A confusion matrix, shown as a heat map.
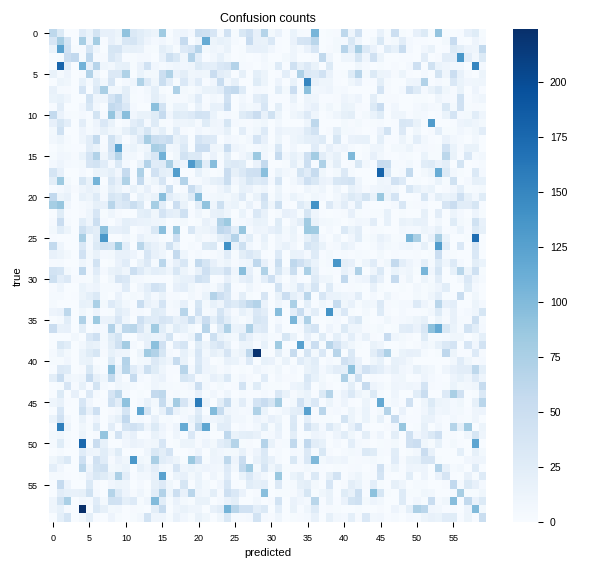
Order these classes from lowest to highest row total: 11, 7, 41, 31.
31, 11, 7, 41
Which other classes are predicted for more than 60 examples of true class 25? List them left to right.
4, 7, 49, 50, 53, 58
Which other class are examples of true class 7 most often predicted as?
35
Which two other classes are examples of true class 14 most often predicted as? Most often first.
9, 15
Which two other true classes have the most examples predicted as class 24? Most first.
26, 58
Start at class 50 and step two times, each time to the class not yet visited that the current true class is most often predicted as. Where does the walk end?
1
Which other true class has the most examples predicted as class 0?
21
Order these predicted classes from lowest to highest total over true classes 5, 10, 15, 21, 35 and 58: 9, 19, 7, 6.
7, 19, 9, 6
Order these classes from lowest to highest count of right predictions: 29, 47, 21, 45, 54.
54, 47, 29, 21, 45
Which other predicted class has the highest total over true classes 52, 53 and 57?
14
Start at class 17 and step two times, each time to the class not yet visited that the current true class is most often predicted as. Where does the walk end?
20
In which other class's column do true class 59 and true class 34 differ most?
38
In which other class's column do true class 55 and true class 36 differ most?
53
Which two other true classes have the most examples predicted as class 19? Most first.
16, 52
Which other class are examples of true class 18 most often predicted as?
6
